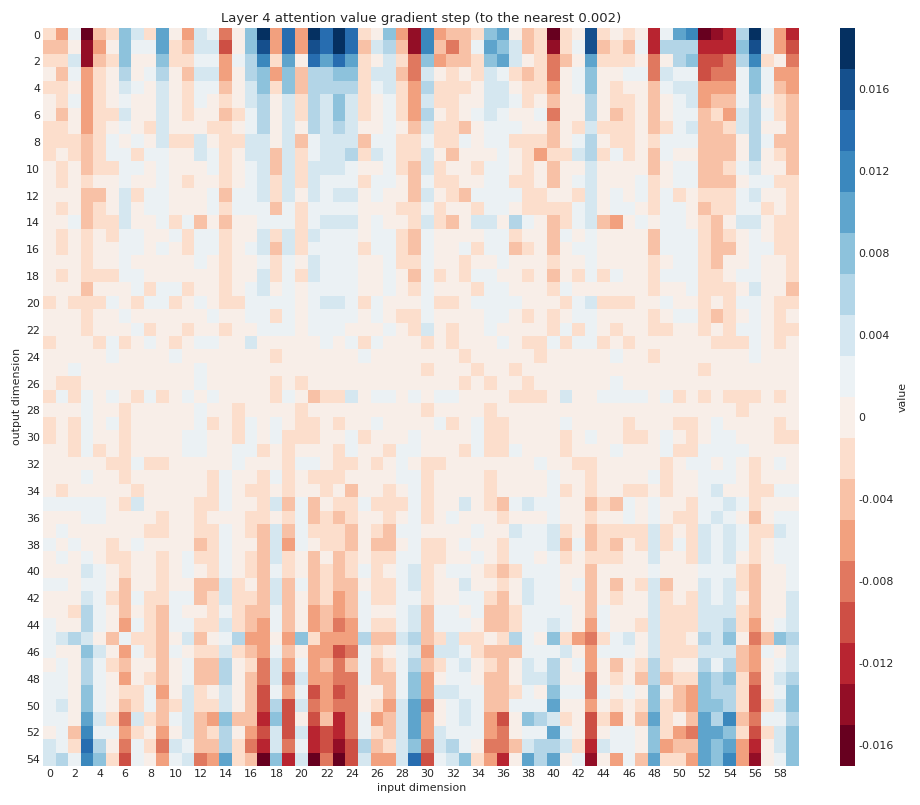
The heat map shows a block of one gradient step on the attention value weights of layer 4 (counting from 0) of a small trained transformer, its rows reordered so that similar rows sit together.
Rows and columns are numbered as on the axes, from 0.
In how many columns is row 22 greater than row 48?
25
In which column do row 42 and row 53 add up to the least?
23
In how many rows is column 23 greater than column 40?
23
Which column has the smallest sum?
45
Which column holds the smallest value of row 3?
52
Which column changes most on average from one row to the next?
37
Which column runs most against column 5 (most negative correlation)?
2
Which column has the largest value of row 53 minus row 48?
3
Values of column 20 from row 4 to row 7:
-0.004 -0.002 -0.002 0
